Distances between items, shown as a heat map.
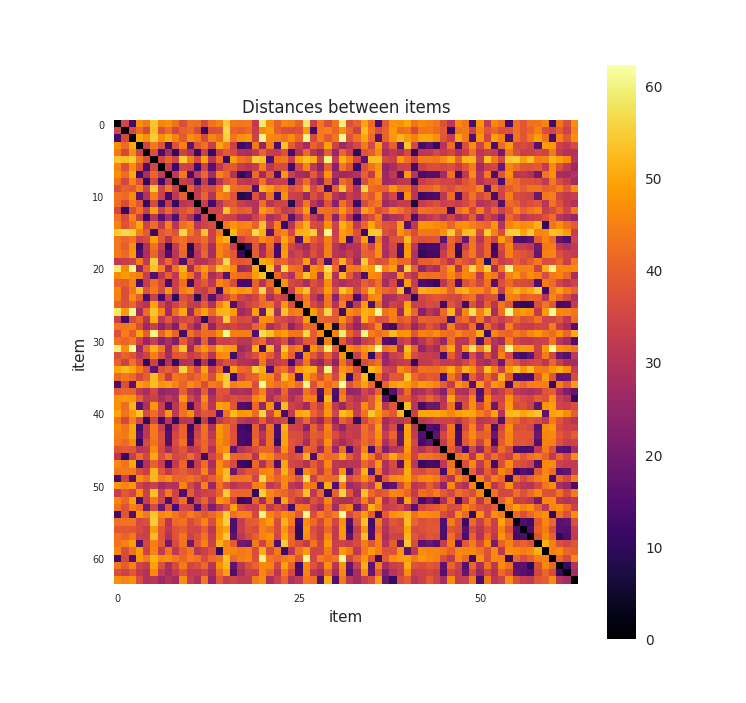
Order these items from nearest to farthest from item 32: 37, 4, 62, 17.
62, 37, 17, 4
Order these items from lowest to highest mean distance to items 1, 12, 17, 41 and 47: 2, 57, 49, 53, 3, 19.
3, 53, 19, 57, 49, 2
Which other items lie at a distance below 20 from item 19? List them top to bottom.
9, 29, 51
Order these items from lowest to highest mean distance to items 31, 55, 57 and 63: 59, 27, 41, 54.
41, 27, 59, 54
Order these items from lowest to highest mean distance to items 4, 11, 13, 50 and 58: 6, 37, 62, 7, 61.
6, 37, 7, 62, 61
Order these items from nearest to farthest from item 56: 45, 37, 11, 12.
45, 37, 11, 12
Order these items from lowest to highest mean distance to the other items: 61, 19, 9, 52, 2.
52, 61, 19, 9, 2
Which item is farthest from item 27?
15
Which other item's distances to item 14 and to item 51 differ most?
29
